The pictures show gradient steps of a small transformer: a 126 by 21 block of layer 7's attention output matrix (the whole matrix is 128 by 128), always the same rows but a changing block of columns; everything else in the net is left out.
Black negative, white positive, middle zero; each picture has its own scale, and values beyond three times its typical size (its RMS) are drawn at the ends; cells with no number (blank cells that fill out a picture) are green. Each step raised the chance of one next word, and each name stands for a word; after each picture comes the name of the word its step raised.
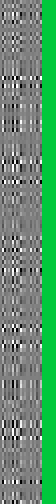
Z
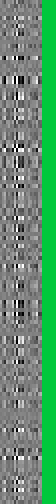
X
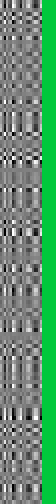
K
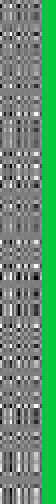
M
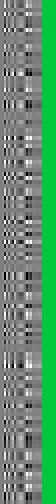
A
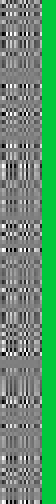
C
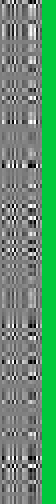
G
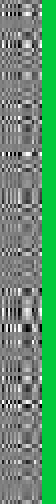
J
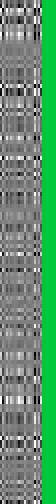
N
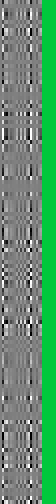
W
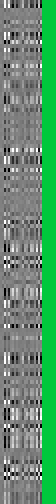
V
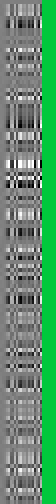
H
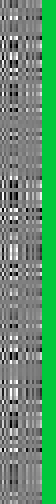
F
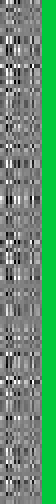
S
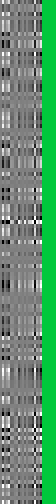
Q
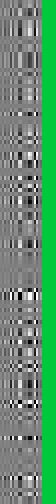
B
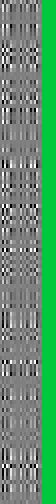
G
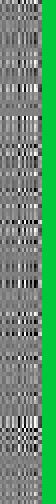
Q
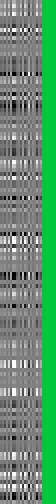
A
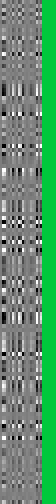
C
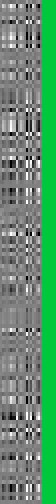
K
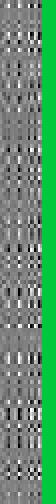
V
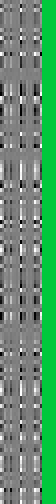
C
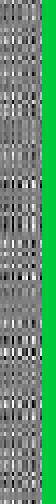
M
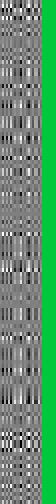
N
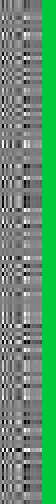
F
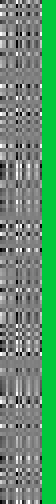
C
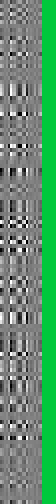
C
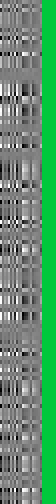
C
